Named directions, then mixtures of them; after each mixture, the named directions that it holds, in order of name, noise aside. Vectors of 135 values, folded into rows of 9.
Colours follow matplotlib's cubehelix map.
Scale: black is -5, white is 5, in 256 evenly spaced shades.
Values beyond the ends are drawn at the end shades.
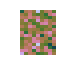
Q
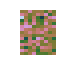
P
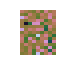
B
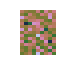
B.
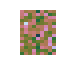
B, P, Q.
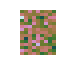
B, P, Q.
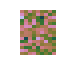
P.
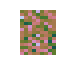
B, P, Q.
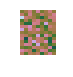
B, P, Q.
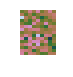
B, P, Q.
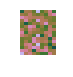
B, Q.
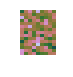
P, Q.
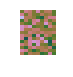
B, P, Q.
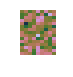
B, P, Q.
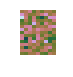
B, P.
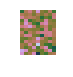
B, P, Q.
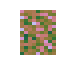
B, P, Q.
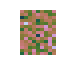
B, Q.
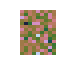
B.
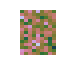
B, P, Q.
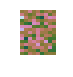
B, P.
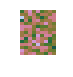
B, P, Q.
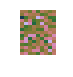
B, P.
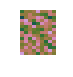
B, P, Q.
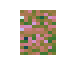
B, P.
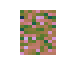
B, P, Q.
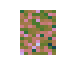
Q.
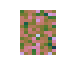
B, P, Q.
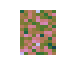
Q.
